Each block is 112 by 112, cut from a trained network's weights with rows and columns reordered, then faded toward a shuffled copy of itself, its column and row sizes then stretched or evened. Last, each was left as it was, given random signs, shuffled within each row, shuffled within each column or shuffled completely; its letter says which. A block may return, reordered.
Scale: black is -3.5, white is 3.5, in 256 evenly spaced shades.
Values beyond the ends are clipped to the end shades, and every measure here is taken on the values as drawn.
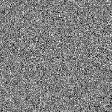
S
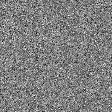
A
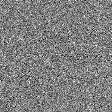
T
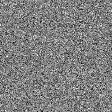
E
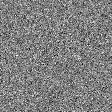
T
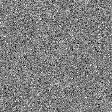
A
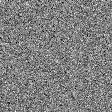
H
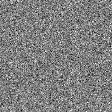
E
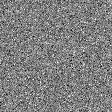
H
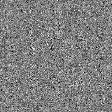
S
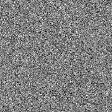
S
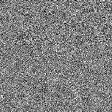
S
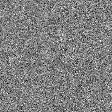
A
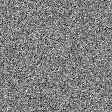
H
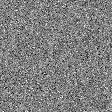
H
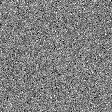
H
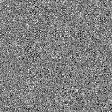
S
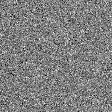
T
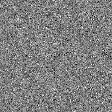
S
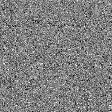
S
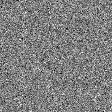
A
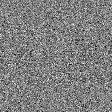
T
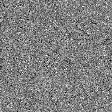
E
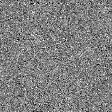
E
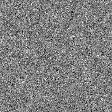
A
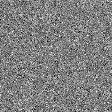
E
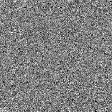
S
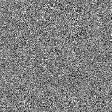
S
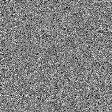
E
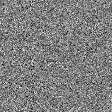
E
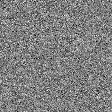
T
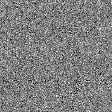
E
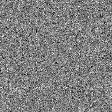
E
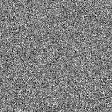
S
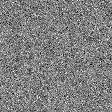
H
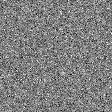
T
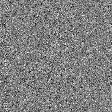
A
